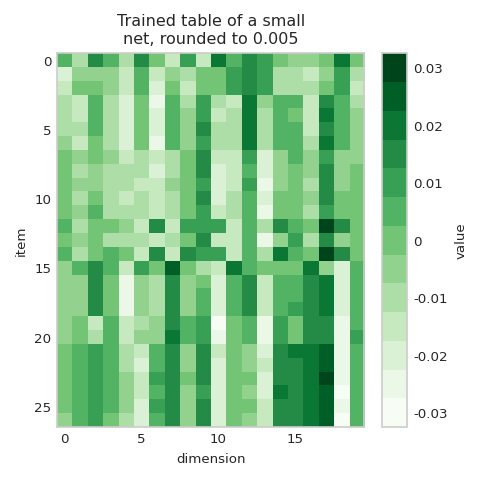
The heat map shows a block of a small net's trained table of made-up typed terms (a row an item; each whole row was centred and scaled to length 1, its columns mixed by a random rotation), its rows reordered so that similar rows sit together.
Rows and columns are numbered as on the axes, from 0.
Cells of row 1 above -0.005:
7
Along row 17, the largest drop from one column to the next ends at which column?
18
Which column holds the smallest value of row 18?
4
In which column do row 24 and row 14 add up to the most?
17
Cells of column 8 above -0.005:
13
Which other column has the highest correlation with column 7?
16
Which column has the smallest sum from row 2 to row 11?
6
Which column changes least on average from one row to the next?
19
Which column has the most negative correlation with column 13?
9
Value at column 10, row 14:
0.01
